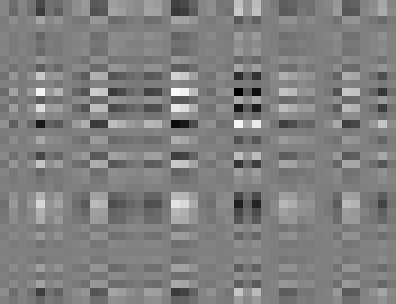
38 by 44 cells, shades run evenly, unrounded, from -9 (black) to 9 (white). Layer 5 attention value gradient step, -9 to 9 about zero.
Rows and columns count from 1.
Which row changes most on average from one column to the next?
12
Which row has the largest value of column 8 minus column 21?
16
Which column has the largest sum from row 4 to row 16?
20
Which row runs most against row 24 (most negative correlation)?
4
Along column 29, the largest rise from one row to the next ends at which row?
13
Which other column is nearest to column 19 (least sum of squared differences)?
1
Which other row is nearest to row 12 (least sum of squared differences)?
14
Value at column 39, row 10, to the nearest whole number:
3
